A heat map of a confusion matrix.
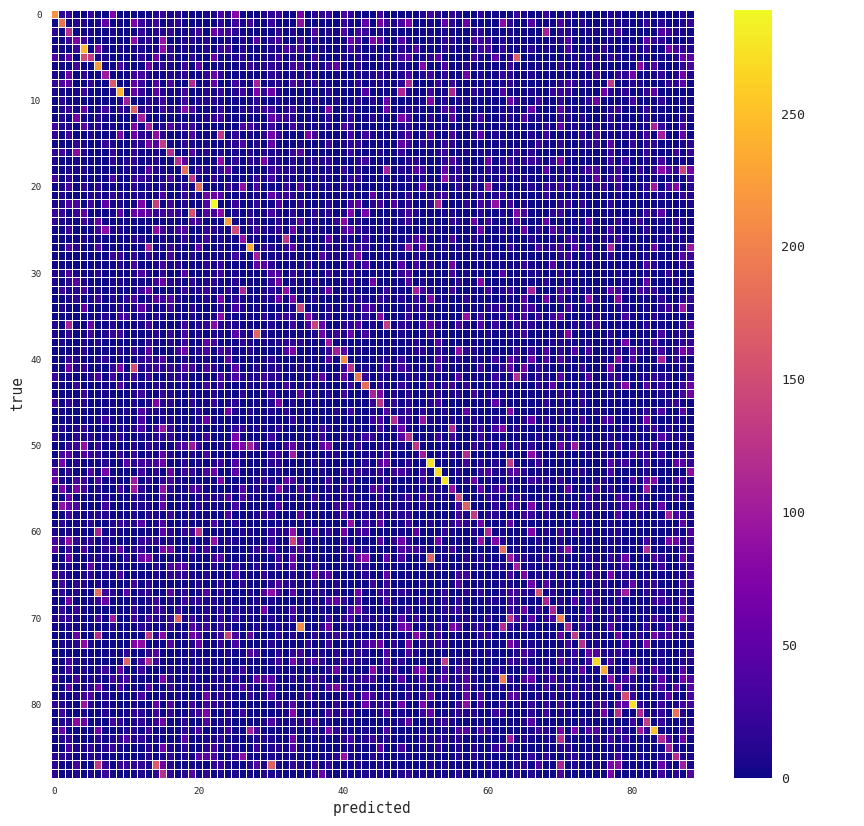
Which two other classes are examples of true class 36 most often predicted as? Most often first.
46, 2
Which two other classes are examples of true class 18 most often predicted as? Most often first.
87, 46
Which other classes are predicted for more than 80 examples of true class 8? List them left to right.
19, 28, 49, 77
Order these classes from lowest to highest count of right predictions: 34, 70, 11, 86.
86, 34, 11, 70
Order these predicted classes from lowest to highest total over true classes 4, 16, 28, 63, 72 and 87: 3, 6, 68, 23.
68, 23, 3, 6
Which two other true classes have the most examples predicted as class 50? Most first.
32, 72
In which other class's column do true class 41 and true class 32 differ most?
11
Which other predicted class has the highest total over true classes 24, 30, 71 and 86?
34
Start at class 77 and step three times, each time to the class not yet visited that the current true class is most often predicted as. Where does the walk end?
3
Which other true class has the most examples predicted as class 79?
67
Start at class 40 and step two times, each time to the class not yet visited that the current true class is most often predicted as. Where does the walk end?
70
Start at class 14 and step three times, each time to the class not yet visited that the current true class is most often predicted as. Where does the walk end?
54
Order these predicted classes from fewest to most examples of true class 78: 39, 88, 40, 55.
55, 40, 88, 39
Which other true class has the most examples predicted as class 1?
57
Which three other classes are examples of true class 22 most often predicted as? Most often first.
14, 53, 61
